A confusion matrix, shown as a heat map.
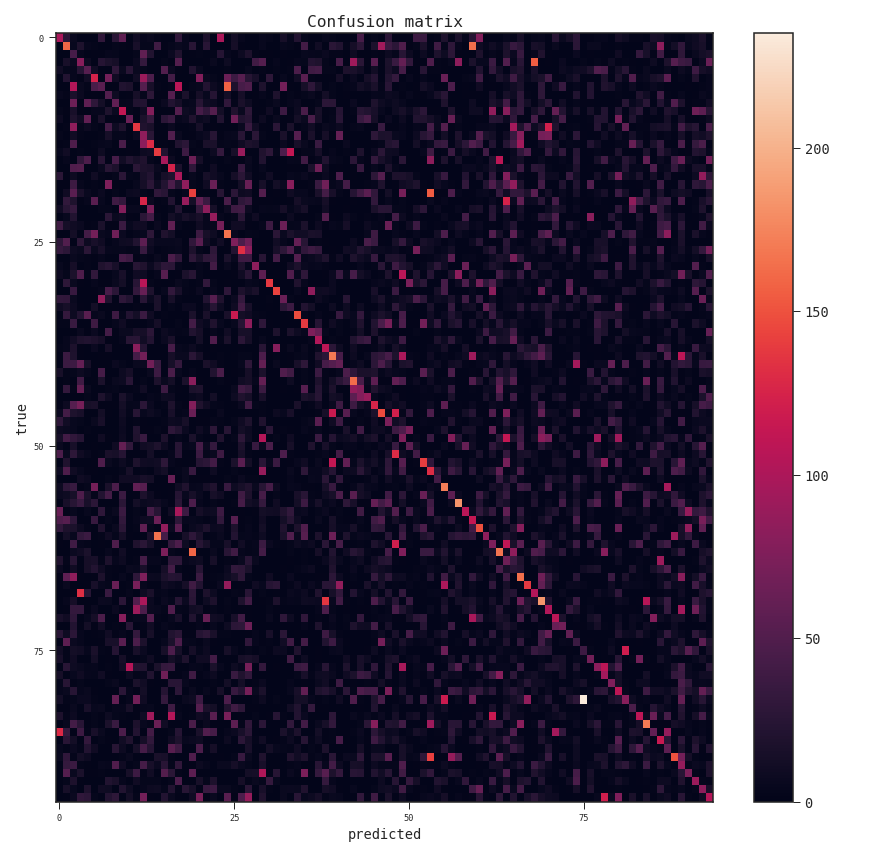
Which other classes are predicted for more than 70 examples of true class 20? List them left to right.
12, 18, 64, 82
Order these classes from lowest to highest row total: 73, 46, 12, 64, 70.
64, 73, 70, 12, 46
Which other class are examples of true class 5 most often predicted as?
12
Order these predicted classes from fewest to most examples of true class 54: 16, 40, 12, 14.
14, 12, 40, 16
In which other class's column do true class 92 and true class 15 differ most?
63
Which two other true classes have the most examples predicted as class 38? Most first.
69, 18
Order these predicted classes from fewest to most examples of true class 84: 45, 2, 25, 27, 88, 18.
18, 88, 27, 2, 25, 45
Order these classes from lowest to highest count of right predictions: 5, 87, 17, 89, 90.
87, 90, 89, 17, 5
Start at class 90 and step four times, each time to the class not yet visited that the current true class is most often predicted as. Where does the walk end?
86
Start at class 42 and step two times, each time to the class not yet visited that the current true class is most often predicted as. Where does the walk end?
53
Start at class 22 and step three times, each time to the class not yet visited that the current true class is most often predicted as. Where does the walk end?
62
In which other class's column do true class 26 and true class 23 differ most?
27
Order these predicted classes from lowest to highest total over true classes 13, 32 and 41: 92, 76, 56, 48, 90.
90, 48, 56, 76, 92
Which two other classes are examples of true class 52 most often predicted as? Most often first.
39, 78
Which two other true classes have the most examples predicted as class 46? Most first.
1, 74
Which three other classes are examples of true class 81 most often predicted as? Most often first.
75, 55, 67
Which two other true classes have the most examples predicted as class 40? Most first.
67, 12
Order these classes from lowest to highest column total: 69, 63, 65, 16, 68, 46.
68, 46, 63, 65, 16, 69
